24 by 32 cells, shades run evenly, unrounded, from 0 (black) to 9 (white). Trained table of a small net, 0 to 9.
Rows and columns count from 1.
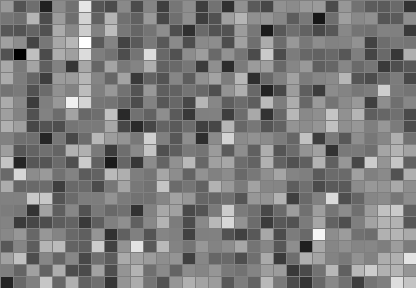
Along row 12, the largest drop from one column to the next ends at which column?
25
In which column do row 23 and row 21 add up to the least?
24
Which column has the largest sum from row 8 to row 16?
1
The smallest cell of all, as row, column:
5, 2
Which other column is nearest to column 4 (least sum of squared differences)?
14
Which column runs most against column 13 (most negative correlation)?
7
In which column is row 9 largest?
6
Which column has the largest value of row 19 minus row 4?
18
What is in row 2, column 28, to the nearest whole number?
5
